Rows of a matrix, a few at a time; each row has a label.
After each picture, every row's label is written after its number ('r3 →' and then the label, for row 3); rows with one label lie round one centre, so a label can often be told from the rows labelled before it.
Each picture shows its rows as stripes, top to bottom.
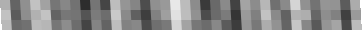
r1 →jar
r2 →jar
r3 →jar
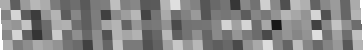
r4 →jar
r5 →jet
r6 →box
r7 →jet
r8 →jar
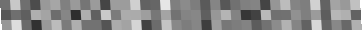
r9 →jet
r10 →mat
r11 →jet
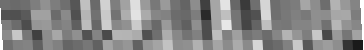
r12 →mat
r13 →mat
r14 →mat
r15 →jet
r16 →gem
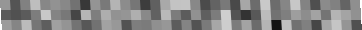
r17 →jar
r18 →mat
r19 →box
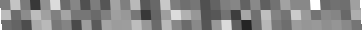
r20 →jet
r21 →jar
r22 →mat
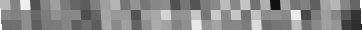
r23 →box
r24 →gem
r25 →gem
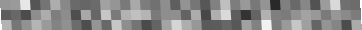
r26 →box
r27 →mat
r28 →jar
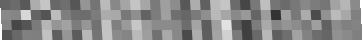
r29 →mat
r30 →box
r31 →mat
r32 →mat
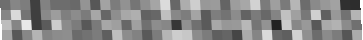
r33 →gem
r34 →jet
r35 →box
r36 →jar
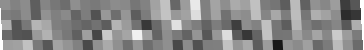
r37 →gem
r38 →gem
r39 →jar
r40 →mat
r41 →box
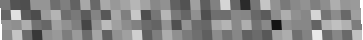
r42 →mat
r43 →jet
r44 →box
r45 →jet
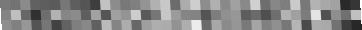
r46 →gem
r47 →jet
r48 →gem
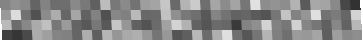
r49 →gem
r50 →jet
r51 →jar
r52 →mat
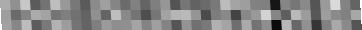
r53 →box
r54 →jar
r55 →box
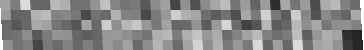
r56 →box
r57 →jar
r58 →mat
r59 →gem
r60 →gem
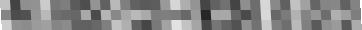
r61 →jar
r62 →mat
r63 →jar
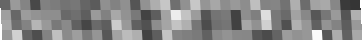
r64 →gem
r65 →jar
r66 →jar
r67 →jet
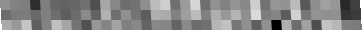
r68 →gem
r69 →gem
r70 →box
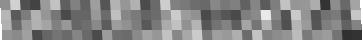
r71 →jet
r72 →jar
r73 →jar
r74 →gem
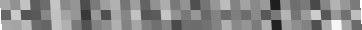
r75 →box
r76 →jet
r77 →box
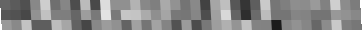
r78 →mat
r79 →mat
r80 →box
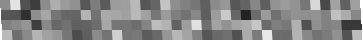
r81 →jet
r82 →mat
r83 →gem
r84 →jar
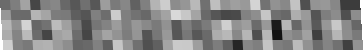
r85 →gem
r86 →jar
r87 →box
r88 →box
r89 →jar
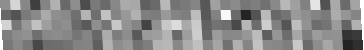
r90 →jet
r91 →mat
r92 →jar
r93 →gem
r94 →gem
